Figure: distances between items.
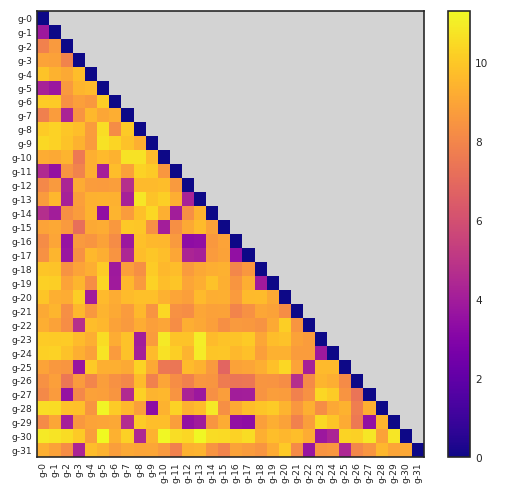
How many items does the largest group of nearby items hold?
8
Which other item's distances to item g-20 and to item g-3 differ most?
g-25
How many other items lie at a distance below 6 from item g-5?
4
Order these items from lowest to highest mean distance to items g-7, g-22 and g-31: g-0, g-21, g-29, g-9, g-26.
g-29, g-26, g-21, g-0, g-9
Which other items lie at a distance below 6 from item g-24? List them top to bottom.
g-8, g-23, g-30
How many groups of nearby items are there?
9
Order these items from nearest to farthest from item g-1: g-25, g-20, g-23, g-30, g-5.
g-5, g-25, g-20, g-23, g-30
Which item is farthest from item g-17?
g-30
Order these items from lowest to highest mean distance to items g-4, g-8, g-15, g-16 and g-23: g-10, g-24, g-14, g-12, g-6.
g-24, g-12, g-6, g-10, g-14
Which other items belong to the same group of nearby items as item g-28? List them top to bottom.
g-9
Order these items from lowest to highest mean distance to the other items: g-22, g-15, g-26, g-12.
g-12, g-26, g-22, g-15
